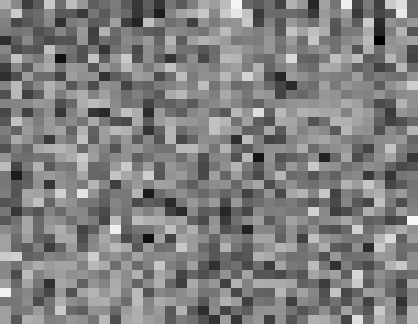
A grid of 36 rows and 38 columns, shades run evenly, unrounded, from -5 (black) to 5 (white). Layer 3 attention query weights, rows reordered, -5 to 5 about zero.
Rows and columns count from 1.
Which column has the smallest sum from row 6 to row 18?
1
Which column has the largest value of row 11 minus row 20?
2
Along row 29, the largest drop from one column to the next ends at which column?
3
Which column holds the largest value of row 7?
27
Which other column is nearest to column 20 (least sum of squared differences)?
32
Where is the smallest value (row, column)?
5, 35
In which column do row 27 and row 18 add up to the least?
14
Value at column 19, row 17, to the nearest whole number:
1
